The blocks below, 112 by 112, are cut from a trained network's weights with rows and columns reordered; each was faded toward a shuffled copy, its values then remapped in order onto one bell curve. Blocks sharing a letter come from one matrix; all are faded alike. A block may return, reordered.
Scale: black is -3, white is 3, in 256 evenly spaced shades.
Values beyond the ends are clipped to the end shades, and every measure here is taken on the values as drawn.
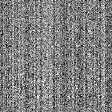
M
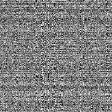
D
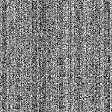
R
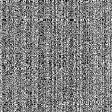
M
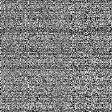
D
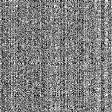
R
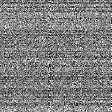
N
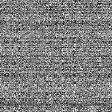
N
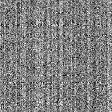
R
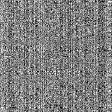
R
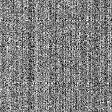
R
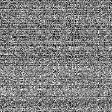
N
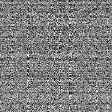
D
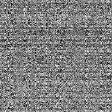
D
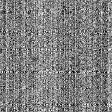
M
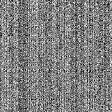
M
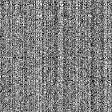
M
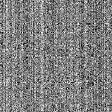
R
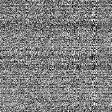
D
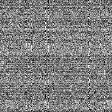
D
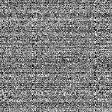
N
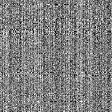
M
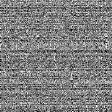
N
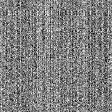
R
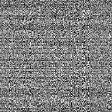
D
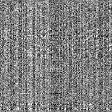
M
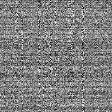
D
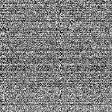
N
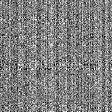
M
